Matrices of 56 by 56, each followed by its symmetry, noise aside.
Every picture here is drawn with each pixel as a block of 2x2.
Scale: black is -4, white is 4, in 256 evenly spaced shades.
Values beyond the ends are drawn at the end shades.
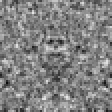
mirrored left to right.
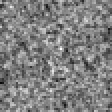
same after a half turn.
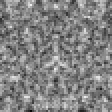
mirrored left to right.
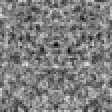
mirrored left to right.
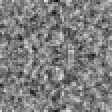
mirrored top to bottom.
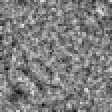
symmetric across the other diagonal.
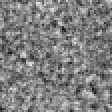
antisymmetric.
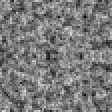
mirrored top to bottom.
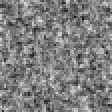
same after a half turn.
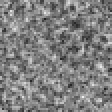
symmetric across the other diagonal.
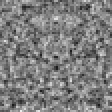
mirrored left to right.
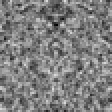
mirrored left to right.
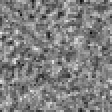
antisymmetric.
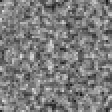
mirrored top to bottom.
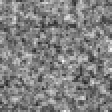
no symmetry.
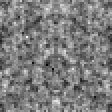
mirrored left to right.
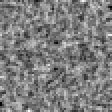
same after a half turn.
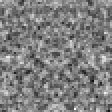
mirrored left to right.
